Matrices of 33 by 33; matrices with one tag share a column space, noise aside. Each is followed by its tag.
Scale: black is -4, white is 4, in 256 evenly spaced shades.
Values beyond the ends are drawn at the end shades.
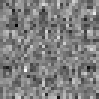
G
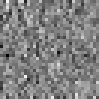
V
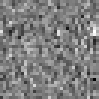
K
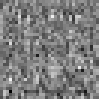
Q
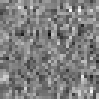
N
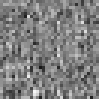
Q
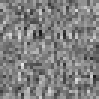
N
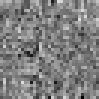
V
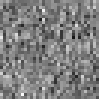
N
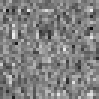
N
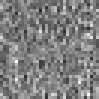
N
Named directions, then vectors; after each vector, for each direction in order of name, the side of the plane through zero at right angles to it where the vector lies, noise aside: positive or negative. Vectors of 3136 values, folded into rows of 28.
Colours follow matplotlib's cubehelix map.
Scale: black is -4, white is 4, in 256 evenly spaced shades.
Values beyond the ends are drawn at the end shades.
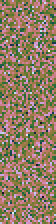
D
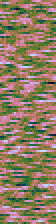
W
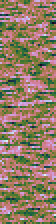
positive, positive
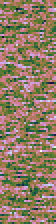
negative, positive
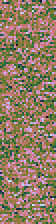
positive, negative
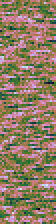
positive, positive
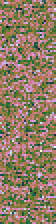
negative, positive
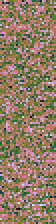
positive, negative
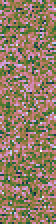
negative, positive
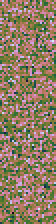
negative, negative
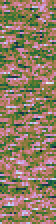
positive, negative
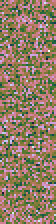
positive, positive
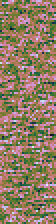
positive, positive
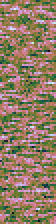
negative, negative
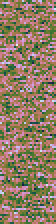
negative, positive
